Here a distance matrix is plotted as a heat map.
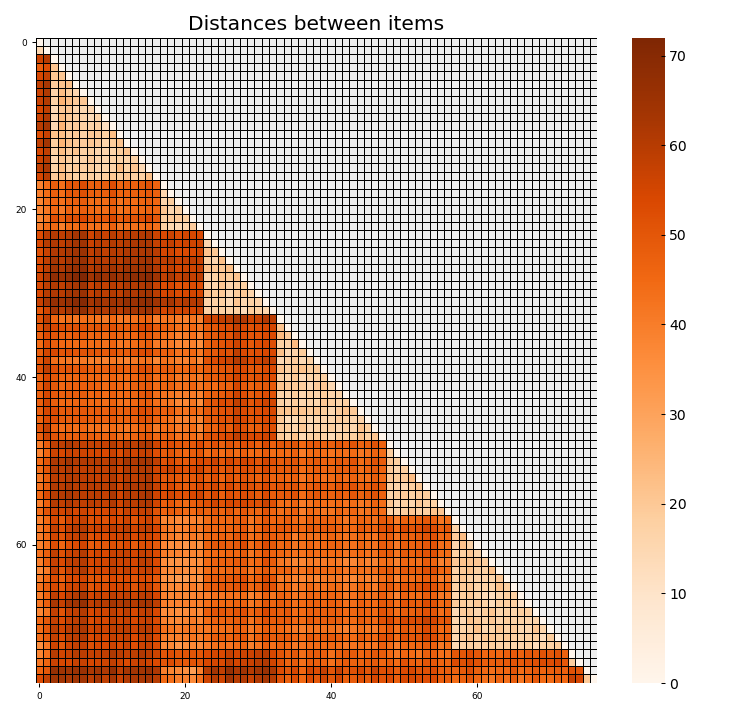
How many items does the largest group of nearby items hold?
16
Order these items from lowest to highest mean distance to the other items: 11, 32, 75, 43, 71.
43, 71, 11, 32, 75
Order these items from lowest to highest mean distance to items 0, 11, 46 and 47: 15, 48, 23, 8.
8, 15, 48, 23
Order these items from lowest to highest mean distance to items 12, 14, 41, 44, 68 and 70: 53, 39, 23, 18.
39, 18, 23, 53
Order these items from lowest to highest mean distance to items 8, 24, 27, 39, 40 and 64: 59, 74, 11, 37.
37, 59, 11, 74
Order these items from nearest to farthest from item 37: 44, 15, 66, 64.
44, 64, 66, 15
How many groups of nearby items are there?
9
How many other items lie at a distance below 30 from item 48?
8
